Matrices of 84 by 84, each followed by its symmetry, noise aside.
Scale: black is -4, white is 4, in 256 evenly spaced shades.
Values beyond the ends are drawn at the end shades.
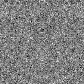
mirrored left to right.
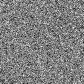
symmetric across the other diagonal.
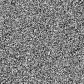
same after a half turn.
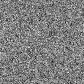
same after a half turn.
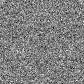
mirrored left to right.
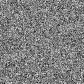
same after a half turn.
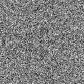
mirrored top to bottom.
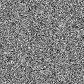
same after a half turn.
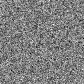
symmetric across the other diagonal.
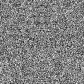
mirrored left to right.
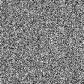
mirrored top to bottom.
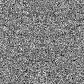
mirrored left to right.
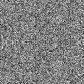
mirrored top to bottom.
